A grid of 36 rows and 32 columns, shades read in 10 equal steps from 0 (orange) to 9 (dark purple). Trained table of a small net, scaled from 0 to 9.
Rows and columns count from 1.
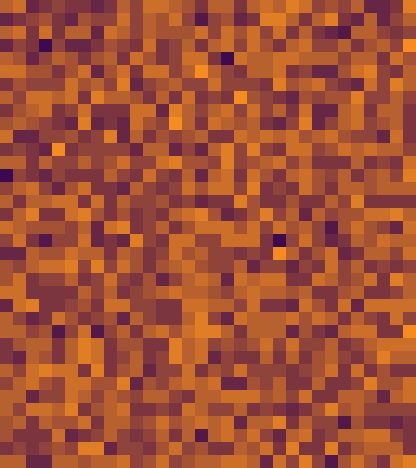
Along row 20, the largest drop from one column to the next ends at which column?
22
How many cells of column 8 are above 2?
29
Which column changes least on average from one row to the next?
15
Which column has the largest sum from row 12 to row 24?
4
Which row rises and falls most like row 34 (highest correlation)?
12
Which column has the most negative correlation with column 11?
10
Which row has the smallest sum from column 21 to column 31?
5
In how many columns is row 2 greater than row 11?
14
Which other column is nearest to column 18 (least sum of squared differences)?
24
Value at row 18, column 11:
6
